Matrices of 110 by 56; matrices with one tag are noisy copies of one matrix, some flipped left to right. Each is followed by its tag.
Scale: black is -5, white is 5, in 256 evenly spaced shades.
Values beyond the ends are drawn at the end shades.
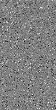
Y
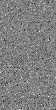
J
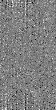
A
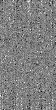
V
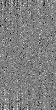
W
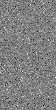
J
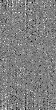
A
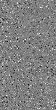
Y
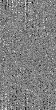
A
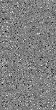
Y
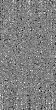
V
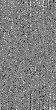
A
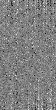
W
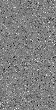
Y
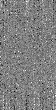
V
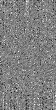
V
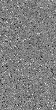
Y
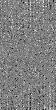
A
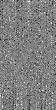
V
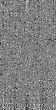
V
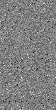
J
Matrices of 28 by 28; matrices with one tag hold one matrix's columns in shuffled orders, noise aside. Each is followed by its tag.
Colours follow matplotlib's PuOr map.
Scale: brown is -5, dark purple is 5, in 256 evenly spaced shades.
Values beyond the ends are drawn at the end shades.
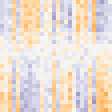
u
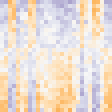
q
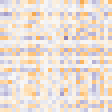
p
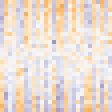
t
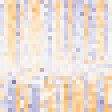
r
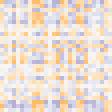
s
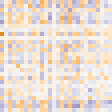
s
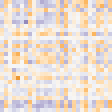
s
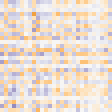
p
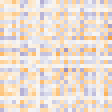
p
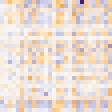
s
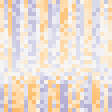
r
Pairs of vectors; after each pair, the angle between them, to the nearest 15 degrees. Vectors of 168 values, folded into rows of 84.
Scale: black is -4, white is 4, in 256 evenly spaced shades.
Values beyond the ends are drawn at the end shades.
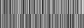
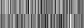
120 degrees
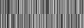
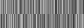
105 degrees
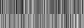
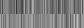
15 degrees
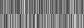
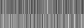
60 degrees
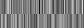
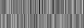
15 degrees
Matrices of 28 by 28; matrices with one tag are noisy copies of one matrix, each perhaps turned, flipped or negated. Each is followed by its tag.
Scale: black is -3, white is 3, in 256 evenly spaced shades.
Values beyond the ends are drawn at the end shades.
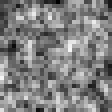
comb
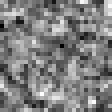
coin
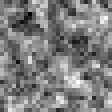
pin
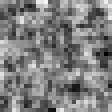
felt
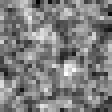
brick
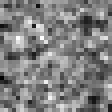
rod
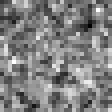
rod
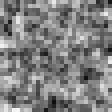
felt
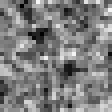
brick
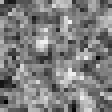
brick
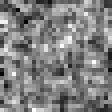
comb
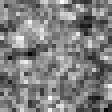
rod
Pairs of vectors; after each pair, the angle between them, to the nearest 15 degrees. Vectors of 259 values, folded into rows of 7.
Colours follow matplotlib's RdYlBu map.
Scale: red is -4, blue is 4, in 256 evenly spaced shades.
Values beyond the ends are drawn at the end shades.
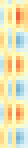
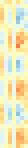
165 degrees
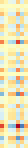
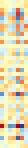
30 degrees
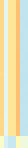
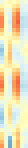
60 degrees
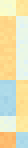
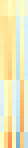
60 degrees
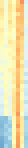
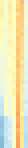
15 degrees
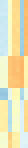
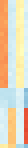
105 degrees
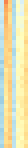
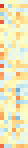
105 degrees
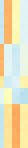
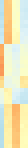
15 degrees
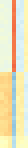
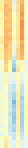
105 degrees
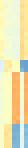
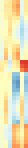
150 degrees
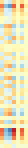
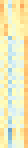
60 degrees
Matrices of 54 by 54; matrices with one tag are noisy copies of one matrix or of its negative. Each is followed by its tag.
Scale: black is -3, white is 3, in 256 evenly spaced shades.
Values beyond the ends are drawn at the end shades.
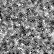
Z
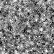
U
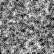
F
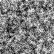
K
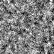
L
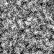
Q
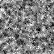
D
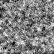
D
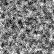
Q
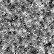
L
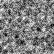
D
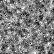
L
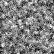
Q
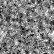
Z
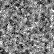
U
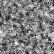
Z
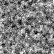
Q
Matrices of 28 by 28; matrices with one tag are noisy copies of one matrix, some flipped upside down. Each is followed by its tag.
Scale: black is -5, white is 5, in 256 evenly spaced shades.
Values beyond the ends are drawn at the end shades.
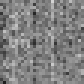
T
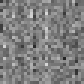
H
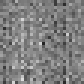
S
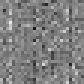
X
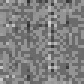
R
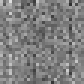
X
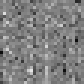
H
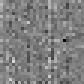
R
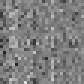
T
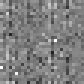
R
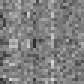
T
